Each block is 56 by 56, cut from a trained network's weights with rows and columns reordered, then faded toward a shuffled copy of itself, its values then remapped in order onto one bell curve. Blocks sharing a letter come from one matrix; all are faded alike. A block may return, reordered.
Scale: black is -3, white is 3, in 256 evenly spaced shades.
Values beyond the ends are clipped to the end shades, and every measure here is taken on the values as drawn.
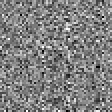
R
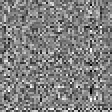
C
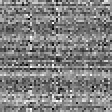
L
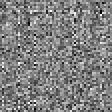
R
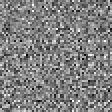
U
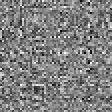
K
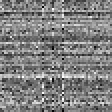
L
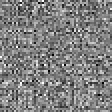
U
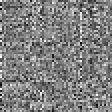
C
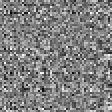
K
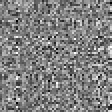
R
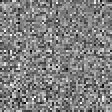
K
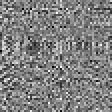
R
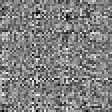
C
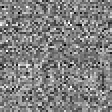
U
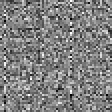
C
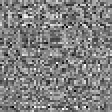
U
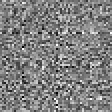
C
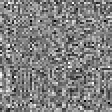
R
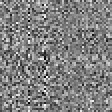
C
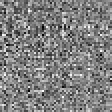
K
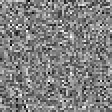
K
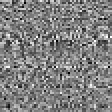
U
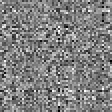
C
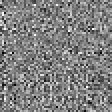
R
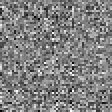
K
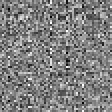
C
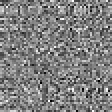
U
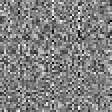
C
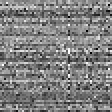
L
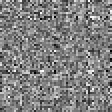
K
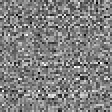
U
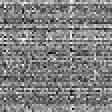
L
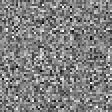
K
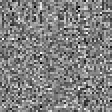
R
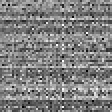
L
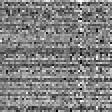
L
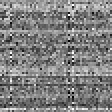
L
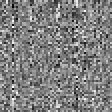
R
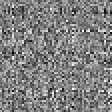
C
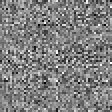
R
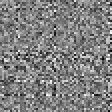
C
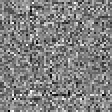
K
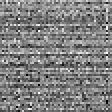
L
